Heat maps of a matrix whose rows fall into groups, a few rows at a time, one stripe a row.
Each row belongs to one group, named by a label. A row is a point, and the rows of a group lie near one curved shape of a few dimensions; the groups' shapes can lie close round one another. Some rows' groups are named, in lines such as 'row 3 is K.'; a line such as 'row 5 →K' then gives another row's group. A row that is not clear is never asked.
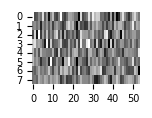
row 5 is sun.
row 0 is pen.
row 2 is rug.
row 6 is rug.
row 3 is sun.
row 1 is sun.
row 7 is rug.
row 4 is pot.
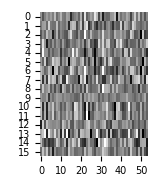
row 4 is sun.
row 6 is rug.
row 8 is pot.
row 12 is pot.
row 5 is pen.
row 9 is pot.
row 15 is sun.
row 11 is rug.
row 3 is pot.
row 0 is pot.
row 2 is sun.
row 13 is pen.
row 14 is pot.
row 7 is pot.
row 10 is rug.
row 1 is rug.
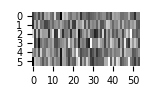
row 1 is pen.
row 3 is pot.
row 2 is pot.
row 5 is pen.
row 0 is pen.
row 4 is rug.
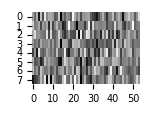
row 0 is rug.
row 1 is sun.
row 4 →rug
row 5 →pen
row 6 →rug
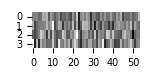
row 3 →pot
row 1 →pot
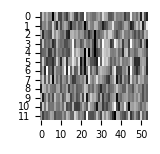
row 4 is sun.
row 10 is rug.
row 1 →rug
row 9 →pot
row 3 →sun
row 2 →pen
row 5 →pot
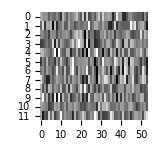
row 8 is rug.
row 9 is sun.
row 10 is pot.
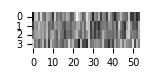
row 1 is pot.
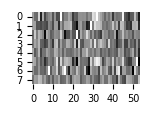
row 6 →rug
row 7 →pot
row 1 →pot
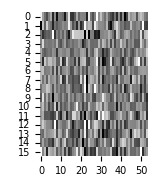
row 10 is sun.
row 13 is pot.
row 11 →pot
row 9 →sun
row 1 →pen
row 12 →sun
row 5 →pot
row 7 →pot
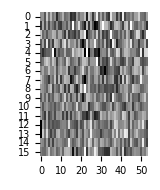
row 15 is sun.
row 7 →sun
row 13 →pen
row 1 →sun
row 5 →pot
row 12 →pen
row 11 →pen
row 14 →pen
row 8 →rug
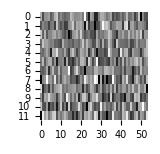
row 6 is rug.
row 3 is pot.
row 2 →pen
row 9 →pot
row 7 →pot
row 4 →rug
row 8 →pot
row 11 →pot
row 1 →sun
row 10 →pen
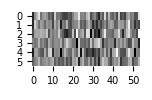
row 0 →pot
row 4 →pen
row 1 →pen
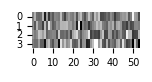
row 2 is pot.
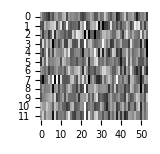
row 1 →pot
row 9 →pot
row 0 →pot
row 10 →rug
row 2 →sun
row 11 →sun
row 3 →sun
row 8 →sun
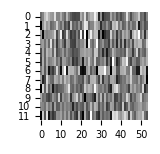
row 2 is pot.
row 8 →pen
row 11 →pen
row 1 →pen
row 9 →sun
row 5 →pot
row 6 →pot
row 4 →pot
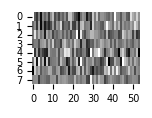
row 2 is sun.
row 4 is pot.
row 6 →pen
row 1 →pen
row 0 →pen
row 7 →pot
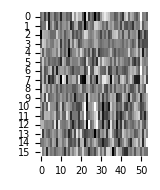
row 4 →pen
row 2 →pen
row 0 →sun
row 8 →pot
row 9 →rug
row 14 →rug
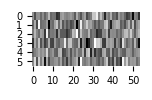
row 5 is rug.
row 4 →pot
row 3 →sun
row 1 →rug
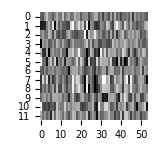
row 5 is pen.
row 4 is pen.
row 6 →pen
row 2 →sun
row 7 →sun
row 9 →rug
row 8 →sun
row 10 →pot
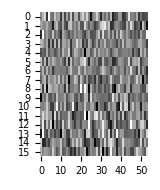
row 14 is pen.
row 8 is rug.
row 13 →pot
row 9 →pen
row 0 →pen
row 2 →pot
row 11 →sun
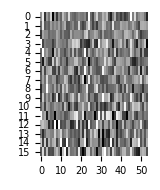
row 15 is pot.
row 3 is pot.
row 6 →sun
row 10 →rug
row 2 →pen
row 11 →pot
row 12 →sun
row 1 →pot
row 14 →pot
